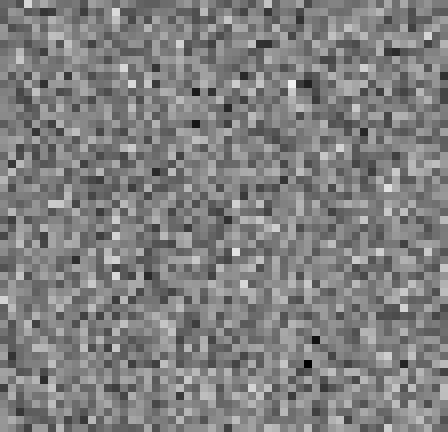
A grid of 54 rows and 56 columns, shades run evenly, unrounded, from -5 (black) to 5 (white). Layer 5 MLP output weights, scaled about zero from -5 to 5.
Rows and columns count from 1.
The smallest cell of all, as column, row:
39, 46
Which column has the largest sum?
30
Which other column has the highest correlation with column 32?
50
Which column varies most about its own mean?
15
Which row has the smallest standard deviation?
25
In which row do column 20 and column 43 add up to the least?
22
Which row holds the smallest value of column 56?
10
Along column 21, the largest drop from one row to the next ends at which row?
31
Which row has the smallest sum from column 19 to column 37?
2
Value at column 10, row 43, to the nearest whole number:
0
